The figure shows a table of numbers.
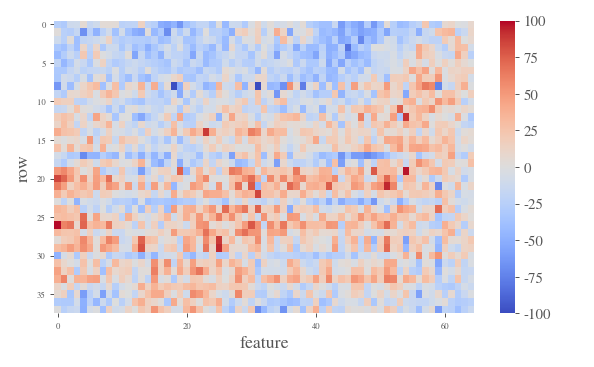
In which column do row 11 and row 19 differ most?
19
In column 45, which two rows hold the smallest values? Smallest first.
3, 4
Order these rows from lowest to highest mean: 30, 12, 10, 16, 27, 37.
30, 37, 10, 12, 16, 27
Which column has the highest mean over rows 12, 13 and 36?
54
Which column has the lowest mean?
44
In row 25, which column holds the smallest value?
59
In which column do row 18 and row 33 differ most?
34
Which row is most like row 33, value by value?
21
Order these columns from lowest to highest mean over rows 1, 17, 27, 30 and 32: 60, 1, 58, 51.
51, 1, 58, 60
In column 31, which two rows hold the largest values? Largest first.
22, 24
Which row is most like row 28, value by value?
29
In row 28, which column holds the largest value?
25
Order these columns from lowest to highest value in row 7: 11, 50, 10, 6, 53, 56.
11, 10, 50, 6, 53, 56
